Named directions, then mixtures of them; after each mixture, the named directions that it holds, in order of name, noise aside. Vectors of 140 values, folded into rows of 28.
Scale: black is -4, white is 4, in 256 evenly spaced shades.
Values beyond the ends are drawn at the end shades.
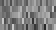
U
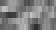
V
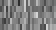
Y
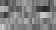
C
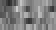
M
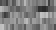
C.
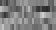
C.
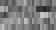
C.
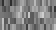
M, U.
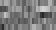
C.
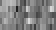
M, Y.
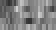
M.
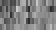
M, Y.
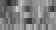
M.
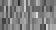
Y.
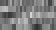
C, V.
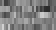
C.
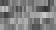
C, V.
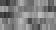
C, M, V.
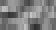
V.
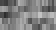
C, M, V.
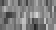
U, V, Y.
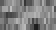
U, V.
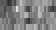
M.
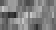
V.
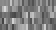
U, V.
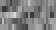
U, V.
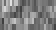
M, U, V.
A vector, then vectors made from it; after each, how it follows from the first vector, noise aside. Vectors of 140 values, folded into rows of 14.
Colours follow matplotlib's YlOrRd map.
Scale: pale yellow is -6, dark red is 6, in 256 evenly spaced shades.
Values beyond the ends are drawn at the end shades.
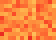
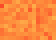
wrapped around, shrunk.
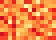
wrapped around, negated, scaled up.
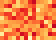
negated, scaled up.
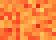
wrapped around, negated.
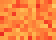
copied.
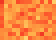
wrapped around, negated.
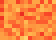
wrapped around, negated.
